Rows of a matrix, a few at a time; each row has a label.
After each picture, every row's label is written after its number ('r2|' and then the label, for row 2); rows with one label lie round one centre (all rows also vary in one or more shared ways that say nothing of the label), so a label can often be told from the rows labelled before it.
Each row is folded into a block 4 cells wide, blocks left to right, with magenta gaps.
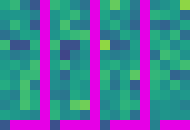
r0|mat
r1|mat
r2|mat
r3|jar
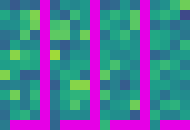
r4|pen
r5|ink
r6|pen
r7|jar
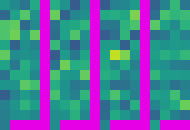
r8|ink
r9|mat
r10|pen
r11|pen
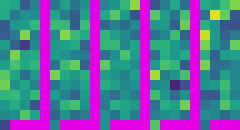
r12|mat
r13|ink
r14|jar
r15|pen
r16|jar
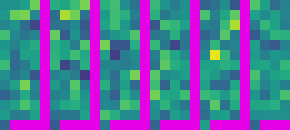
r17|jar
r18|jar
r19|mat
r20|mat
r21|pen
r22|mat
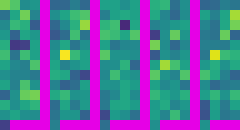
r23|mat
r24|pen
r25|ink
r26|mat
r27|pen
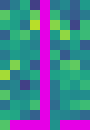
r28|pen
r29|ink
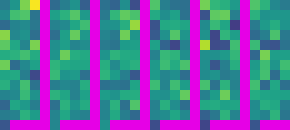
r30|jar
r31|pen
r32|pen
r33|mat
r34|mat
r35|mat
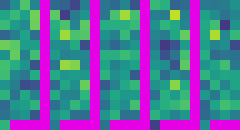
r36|pen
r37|ink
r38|pen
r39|mat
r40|ink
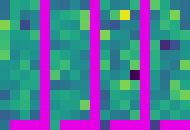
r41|ink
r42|pen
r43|jar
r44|mat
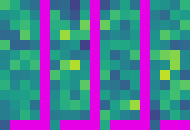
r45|mat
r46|ink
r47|pen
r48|ink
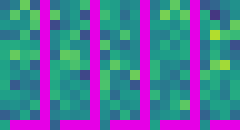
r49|pen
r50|jar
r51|mat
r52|pen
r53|ink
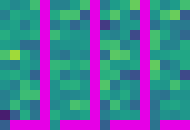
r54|ink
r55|jar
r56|jar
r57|jar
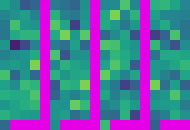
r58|mat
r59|ink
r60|pen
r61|mat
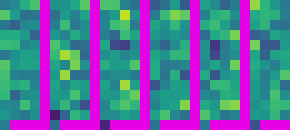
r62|jar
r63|ink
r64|mat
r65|pen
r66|mat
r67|mat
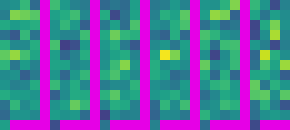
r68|pen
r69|mat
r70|ink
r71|pen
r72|jar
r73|mat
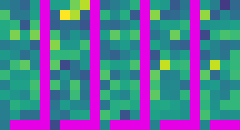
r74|ink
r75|jar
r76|jar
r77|mat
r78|mat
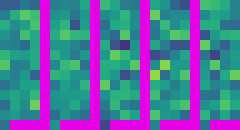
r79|pen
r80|ink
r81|mat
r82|mat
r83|mat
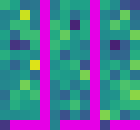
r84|mat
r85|ink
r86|mat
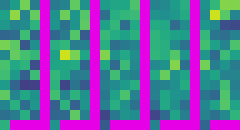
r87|pen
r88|pen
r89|ink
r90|ink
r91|jar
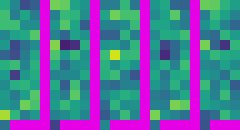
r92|mat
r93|mat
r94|pen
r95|mat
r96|mat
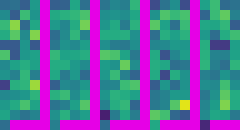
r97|ink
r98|pen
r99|ink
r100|pen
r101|mat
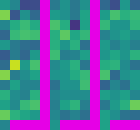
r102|mat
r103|ink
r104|pen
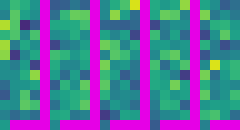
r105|ink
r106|pen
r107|jar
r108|jar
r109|mat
